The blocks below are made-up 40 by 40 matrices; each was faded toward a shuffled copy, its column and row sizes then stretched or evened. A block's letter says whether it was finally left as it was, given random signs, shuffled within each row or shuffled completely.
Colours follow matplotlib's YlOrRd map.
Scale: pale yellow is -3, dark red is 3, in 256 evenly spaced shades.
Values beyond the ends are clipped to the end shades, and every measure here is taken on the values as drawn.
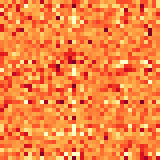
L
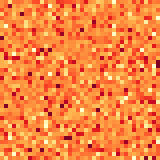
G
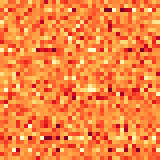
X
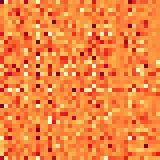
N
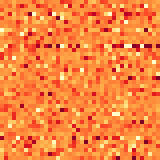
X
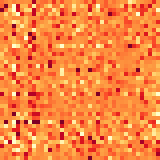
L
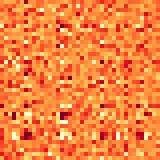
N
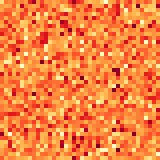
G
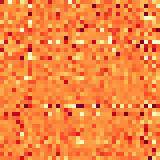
N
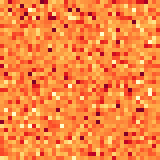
G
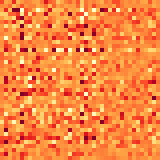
L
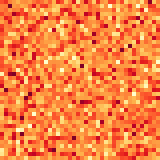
G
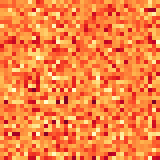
L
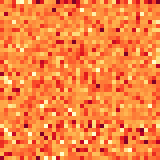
X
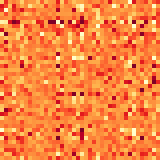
L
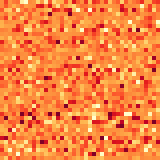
X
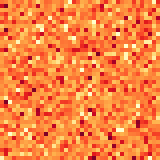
G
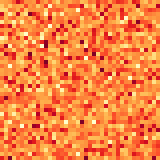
G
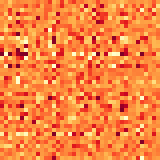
N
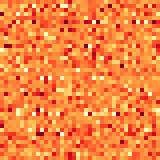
X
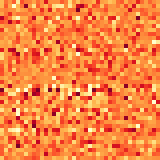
L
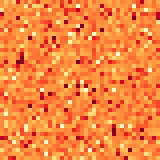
G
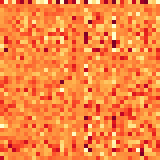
L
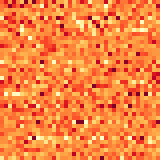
X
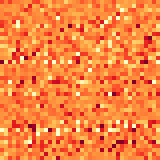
X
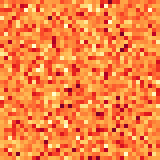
G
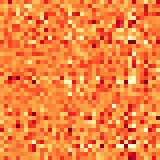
N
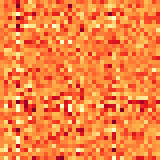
N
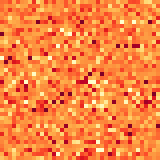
X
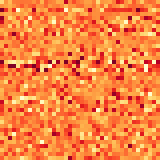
X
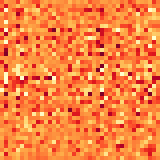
L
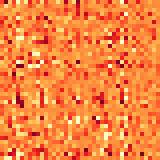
N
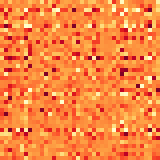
N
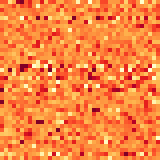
X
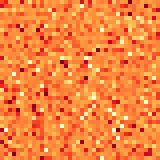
G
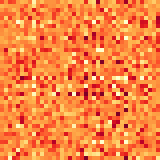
L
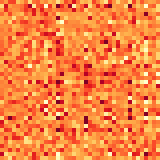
N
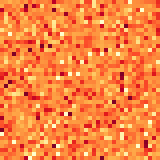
G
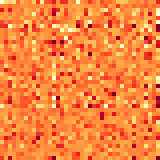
L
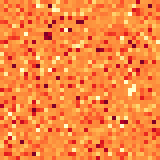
G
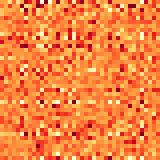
N
